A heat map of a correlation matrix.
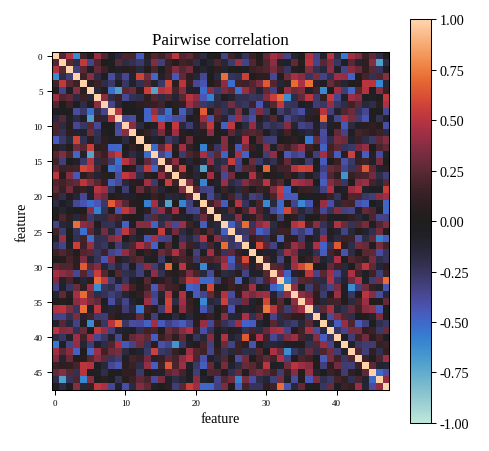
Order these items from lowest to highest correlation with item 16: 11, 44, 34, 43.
11, 43, 34, 44
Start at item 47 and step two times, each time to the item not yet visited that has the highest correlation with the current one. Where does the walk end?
6
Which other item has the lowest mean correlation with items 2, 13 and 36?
21
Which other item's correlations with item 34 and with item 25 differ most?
4
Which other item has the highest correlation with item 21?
8
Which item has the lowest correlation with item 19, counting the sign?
33
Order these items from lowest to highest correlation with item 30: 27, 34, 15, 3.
15, 3, 27, 34
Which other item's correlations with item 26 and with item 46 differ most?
1
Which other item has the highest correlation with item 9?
38
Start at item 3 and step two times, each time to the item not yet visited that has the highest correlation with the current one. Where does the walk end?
27
